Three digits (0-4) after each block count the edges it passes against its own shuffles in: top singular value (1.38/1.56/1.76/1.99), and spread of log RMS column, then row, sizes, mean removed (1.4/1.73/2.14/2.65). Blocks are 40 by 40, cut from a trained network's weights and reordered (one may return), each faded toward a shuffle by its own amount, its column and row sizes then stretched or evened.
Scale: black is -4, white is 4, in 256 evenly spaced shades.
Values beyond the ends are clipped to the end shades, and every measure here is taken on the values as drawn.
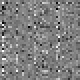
2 4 1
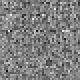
1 0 2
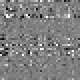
2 1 4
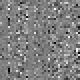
1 4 0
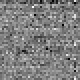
1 0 2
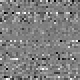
0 0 4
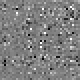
0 2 2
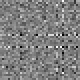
4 1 2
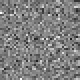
2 0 2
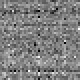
2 2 1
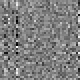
4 2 0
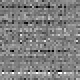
4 2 3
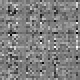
2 4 0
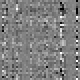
2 4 0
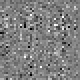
0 3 1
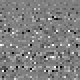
0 0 4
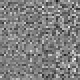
3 2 1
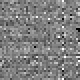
1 3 0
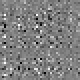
2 3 3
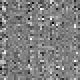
0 4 2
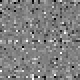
1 2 2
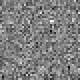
2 2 0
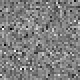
0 0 1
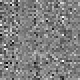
1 3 0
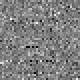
0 0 2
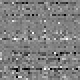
2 1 4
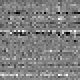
3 0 4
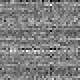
3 1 2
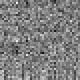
3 1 0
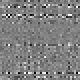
4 1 4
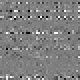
3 2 4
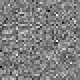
3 2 0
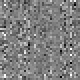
0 4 0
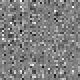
3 4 0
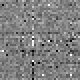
1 2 2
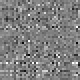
3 2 3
